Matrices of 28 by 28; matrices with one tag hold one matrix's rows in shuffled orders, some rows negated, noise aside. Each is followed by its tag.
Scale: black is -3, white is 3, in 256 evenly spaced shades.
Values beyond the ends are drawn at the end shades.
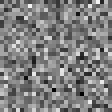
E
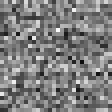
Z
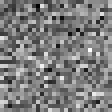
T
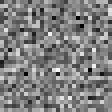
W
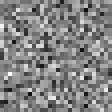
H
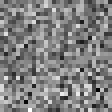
E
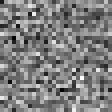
Z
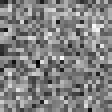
T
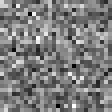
Z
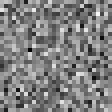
E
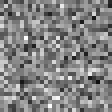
W
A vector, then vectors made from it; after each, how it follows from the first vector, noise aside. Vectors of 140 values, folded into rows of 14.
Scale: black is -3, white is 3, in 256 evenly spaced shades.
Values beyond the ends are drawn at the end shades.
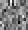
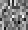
copied.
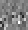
negated, partly zeroed.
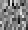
copied.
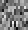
wrapped around.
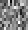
negated.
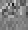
partly zeroed.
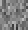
reversed, negated, shrunk.
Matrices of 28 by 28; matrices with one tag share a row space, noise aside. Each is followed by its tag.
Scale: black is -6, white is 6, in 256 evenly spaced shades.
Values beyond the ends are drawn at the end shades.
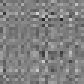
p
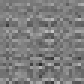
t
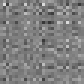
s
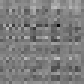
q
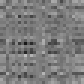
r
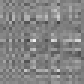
q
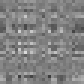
r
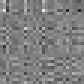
s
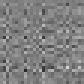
s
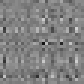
p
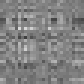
r
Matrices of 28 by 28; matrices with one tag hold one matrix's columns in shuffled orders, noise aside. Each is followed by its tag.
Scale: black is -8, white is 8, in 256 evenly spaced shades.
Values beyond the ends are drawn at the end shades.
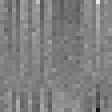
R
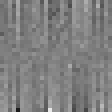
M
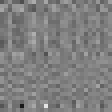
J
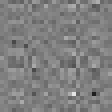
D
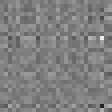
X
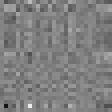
J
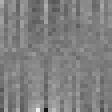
M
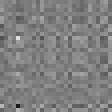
X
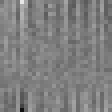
R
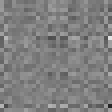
X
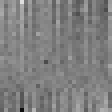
R
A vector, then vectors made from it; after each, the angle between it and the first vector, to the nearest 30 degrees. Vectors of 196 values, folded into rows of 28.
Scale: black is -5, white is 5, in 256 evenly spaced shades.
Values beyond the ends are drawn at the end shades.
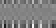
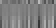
90 degrees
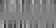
60 degrees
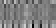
150 degrees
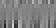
60 degrees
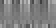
120 degrees
